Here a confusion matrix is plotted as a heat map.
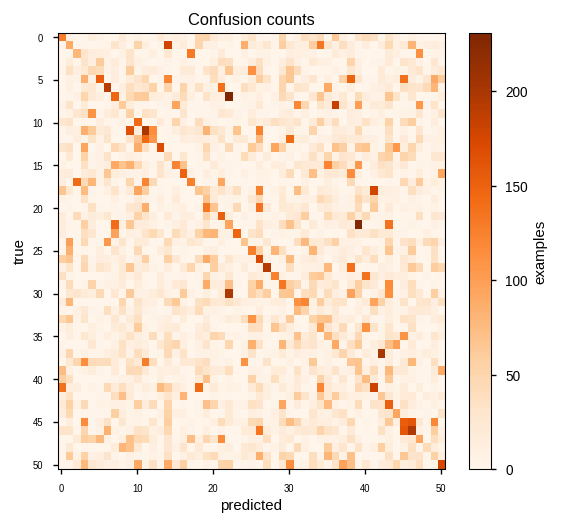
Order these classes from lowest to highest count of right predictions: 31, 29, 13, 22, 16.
22, 31, 29, 16, 13
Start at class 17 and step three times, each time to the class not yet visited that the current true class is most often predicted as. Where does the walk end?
21
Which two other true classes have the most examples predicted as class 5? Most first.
47, 3
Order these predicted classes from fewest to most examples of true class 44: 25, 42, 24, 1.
24, 25, 42, 1
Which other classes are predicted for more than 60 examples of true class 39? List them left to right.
0, 43, 50
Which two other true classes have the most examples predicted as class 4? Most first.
9, 17
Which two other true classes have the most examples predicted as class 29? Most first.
43, 36
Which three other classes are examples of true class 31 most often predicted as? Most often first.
32, 41, 1
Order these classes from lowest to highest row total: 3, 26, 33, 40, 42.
3, 40, 42, 33, 26
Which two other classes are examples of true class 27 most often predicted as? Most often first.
38, 35
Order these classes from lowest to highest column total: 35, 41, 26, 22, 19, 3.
41, 22, 35, 19, 3, 26
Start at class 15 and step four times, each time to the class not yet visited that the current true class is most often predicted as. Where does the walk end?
26
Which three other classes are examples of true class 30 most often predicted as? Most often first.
22, 43, 38
